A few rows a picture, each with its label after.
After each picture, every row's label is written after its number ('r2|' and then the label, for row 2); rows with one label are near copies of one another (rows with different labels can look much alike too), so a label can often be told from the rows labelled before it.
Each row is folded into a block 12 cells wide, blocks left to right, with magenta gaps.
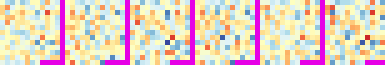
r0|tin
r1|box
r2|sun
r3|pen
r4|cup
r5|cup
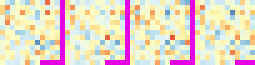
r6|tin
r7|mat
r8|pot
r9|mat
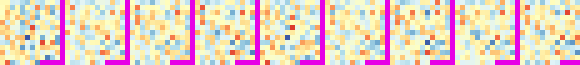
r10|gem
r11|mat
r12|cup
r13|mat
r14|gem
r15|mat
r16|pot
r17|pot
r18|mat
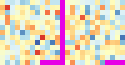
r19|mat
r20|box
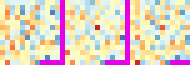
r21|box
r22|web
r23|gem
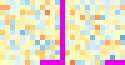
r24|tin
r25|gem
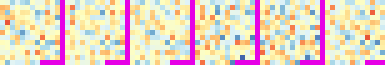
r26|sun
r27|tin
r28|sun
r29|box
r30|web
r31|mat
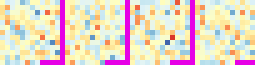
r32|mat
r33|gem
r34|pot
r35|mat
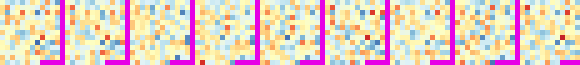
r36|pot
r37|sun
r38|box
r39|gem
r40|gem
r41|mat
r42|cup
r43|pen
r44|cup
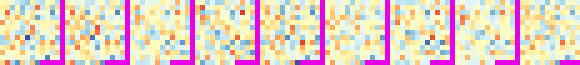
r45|pen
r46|pen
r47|pot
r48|cup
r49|pen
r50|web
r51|pot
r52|pot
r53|pen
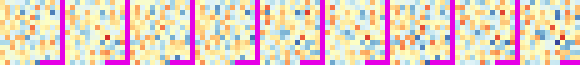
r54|pen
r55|sun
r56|box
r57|box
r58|cup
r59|sun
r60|pen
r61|tin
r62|sun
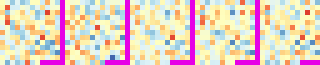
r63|mat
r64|web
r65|sun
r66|pot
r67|mat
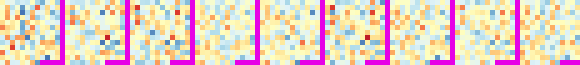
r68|box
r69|pot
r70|cup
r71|web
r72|pen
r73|cup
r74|web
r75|tin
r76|web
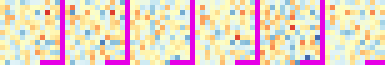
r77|cup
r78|cup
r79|box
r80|pot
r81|web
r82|tin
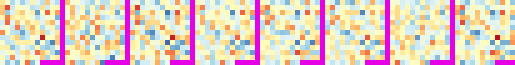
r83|mat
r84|pen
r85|sun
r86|mat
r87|tin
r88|tin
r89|gem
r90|sun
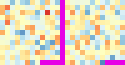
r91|tin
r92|pen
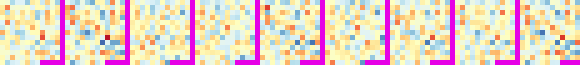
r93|sun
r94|sun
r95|pen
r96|web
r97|tin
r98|gem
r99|pot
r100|tin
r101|sun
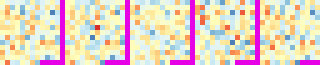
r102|box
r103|gem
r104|mat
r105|tin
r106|pen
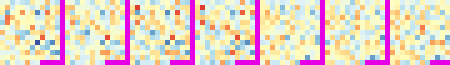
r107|pot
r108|sun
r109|cup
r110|mat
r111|box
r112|web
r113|web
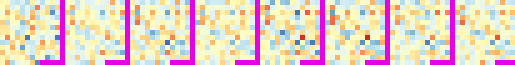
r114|gem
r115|mat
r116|pot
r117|pot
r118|tin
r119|pot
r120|tin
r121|pot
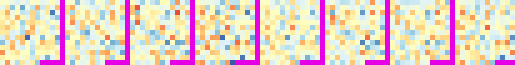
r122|box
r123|sun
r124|tin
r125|pen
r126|gem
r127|pot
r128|cup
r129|web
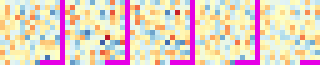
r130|box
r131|sun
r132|tin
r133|pen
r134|mat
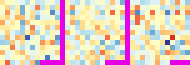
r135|pen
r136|mat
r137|pot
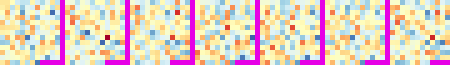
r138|pen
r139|sun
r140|cup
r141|web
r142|web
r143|pen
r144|sun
